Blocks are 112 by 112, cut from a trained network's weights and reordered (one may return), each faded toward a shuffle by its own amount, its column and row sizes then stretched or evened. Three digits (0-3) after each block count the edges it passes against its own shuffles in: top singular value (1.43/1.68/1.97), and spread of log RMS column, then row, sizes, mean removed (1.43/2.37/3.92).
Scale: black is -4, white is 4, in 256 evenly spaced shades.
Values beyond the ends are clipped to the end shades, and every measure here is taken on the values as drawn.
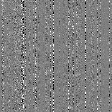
2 3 0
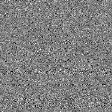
0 1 2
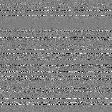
2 0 3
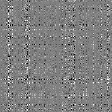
3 3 2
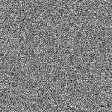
2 0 1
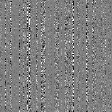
2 3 0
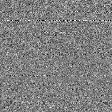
1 0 2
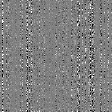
1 3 1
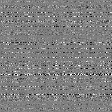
1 1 3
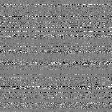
1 1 3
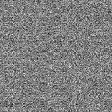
3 1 0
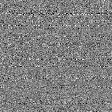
2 0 2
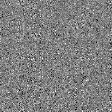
0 2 1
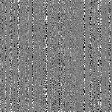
2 3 1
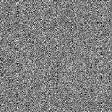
3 2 0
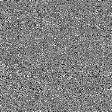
0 1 2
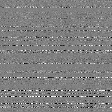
2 0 3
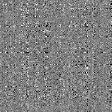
1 2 2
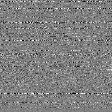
1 0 3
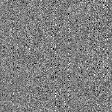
0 2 1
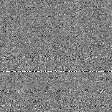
2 0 2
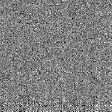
1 1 2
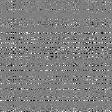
1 2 3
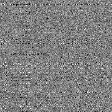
3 1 2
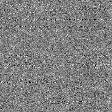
0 0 2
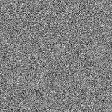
3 0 1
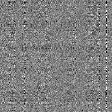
3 2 0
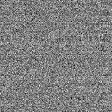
3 1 0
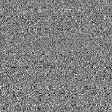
3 1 2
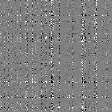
2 3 2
